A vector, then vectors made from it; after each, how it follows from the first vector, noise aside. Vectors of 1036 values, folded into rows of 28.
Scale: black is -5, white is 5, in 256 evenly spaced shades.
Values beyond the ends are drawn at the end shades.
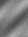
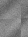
wrapped around, shrunk.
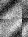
wrapped around, scaled up.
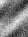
negated, scaled up.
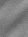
shrunk.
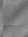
wrapped around, shrunk.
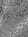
wrapped around, negated, partly zeroed.
